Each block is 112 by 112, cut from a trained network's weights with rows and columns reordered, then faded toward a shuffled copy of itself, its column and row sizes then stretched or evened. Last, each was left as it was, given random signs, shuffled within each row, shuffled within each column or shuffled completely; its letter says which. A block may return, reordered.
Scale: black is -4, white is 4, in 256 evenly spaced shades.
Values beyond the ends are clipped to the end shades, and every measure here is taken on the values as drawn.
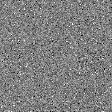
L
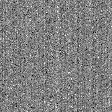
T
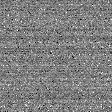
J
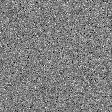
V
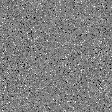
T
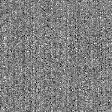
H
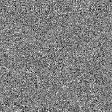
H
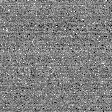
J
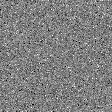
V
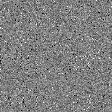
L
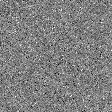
V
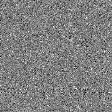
L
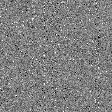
T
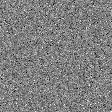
V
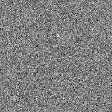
H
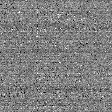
H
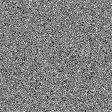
V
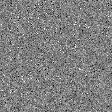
T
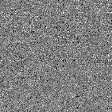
L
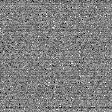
H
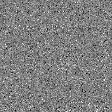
L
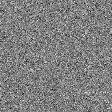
J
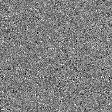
L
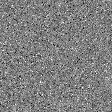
V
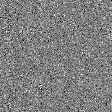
T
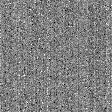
T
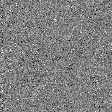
T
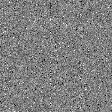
T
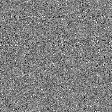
L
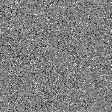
T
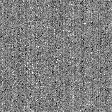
T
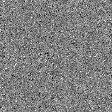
L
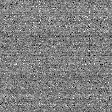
H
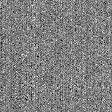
H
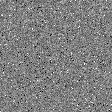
V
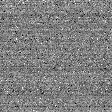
J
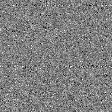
L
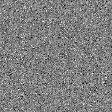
L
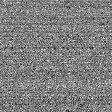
H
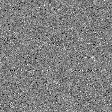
J
